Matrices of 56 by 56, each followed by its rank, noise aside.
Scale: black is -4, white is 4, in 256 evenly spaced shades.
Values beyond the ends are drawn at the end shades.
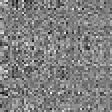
eight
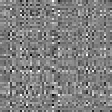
four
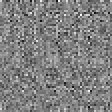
eight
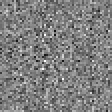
twelve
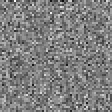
twelve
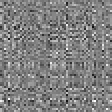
four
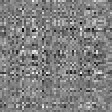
four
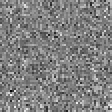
twelve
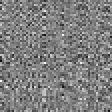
six
